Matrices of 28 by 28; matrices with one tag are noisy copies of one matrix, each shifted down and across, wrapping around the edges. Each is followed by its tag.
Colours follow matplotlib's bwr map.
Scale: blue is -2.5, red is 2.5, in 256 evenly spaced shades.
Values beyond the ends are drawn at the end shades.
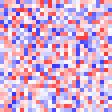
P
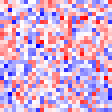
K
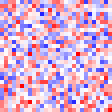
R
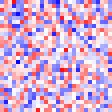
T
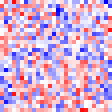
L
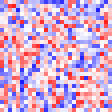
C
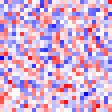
T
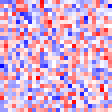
P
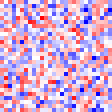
T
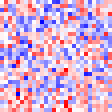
K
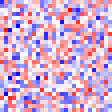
R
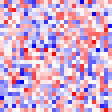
C
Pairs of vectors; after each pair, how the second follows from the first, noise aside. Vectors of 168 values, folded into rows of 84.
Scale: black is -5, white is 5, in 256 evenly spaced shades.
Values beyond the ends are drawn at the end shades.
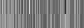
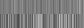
wrapped around, partly zeroed.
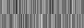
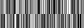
wrapped around, scaled up.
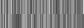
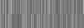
shrunk.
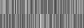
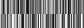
wrapped around, scaled up.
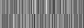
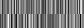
wrapped around, scaled up.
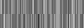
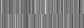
reversed, negated, partly zeroed.
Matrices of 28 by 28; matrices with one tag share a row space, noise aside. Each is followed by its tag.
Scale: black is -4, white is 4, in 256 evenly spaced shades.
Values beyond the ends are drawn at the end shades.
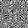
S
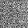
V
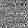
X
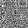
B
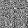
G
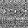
X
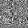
S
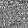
V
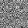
V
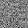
V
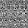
X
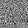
G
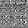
X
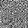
S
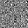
G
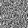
S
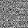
V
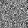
G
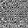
B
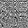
B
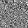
G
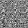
B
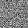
V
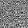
V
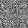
B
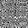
B
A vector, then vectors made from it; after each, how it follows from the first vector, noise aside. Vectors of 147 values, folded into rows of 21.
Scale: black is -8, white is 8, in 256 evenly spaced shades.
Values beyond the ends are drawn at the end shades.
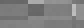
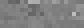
partly zeroed.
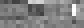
scaled up.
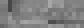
wrapped around, negated.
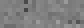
wrapped around, negated, partly zeroed.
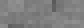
wrapped around, negated, shrunk.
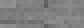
wrapped around, negated, shrunk.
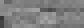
wrapped around, negated.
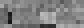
reversed, negated, scaled up.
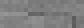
wrapped around, negated, shrunk.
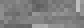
wrapped around.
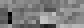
reversed, negated, scaled up.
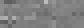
wrapped around, partly zeroed.
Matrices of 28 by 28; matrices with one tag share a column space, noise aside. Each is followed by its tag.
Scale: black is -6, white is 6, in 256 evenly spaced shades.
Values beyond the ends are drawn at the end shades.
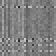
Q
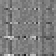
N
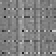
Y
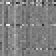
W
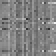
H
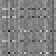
Y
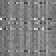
H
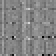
N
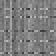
Y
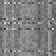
H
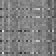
Y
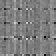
N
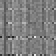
N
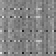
Y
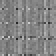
N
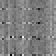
N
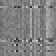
Q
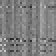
Q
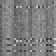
Q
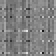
Y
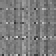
N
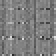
N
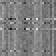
H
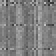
W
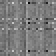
H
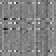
H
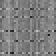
Y
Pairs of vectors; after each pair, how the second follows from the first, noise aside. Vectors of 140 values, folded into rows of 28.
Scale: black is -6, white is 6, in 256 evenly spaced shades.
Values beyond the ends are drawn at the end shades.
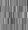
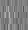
wrapped around, partly zeroed.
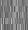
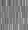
wrapped around, partly zeroed.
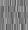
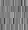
wrapped around, partly zeroed.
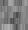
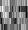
wrapped around, negated, scaled up.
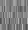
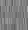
reversed, negated, shrunk.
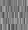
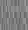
reversed, shrunk.
